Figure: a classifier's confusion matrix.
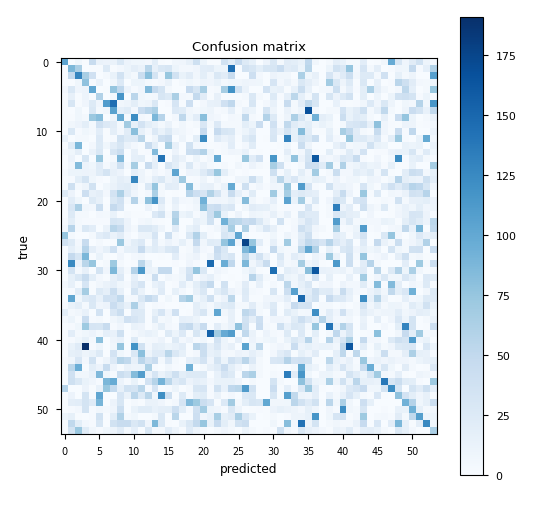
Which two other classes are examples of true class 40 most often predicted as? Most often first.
50, 5
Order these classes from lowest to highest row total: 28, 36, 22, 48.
22, 28, 36, 48
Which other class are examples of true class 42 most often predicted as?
11
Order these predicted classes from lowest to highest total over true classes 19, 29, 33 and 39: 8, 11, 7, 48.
48, 11, 8, 7
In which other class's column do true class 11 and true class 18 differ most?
20
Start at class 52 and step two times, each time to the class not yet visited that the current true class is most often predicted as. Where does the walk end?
43
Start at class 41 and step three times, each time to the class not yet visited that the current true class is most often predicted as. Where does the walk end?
49
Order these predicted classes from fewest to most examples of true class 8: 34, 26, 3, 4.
3, 34, 26, 4
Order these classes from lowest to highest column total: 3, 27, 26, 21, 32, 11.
21, 27, 11, 3, 32, 26
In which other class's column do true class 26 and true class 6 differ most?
7
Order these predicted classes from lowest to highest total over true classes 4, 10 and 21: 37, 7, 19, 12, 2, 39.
37, 19, 2, 12, 7, 39
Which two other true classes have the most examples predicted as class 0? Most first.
25, 47
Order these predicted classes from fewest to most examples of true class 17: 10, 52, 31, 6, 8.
6, 8, 52, 31, 10
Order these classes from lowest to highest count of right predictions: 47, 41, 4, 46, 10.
10, 4, 47, 46, 41
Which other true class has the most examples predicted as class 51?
24
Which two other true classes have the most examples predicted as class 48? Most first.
14, 52
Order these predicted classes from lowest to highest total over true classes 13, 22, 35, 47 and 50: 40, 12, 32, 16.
12, 32, 16, 40
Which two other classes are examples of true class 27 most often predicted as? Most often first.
35, 26
